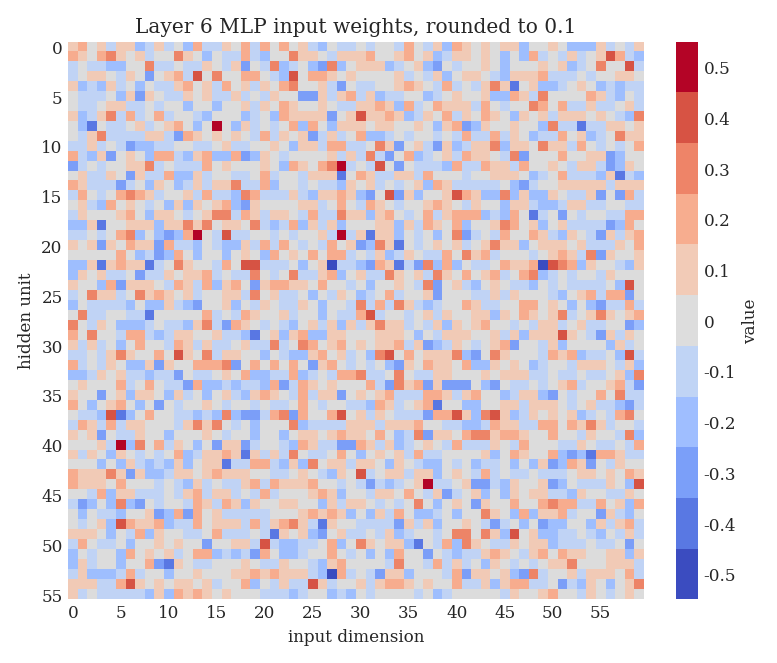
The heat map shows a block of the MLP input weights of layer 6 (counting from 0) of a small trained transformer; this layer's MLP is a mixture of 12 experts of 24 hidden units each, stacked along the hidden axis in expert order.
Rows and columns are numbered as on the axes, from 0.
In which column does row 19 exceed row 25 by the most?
13
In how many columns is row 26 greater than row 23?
18
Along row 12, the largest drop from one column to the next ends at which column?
29
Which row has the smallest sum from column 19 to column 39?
55
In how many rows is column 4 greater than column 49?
22
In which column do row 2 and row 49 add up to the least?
26
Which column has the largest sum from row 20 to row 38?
32
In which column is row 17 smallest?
48
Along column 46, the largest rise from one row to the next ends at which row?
5
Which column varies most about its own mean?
28
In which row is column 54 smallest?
41
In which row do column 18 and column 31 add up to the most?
27
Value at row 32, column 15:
0.2
